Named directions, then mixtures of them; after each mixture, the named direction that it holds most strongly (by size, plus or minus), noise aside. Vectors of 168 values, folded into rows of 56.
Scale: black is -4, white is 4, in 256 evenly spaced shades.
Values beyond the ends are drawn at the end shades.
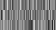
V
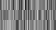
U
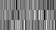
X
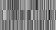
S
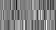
X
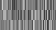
S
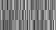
U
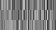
U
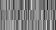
U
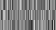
V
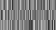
V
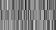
U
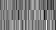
X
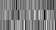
X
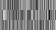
S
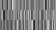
V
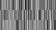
U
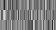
V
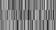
U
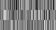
S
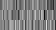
X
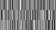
V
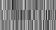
S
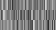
S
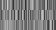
U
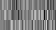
X
